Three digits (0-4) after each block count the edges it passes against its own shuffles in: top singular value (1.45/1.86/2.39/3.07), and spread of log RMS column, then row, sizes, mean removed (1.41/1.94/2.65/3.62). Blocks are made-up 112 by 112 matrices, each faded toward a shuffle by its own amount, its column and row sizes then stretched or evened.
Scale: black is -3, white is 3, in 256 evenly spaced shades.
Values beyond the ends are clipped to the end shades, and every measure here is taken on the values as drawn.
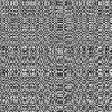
4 3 4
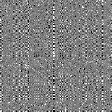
4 4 2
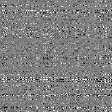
2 3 4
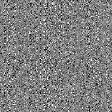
2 3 0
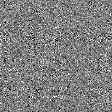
1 2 2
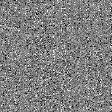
0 3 1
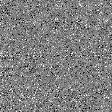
1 1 2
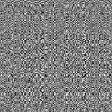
4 4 3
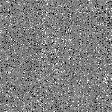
1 2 0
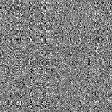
3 2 1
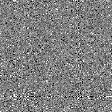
2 2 2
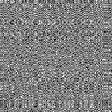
4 0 1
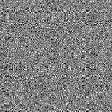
3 0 3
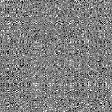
3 2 3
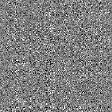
2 3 2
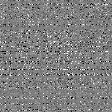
0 2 4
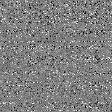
0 1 3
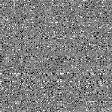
2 0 3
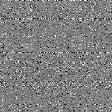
3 0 3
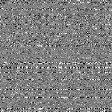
3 0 4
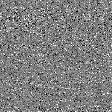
1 0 2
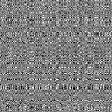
4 1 4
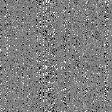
1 4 1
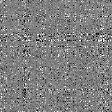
2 4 3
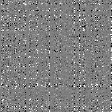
1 4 3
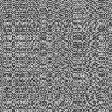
4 2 1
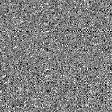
2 1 2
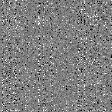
2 3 1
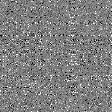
2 2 3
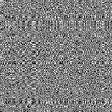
4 1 3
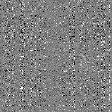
0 4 3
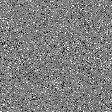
1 0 1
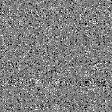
2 1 2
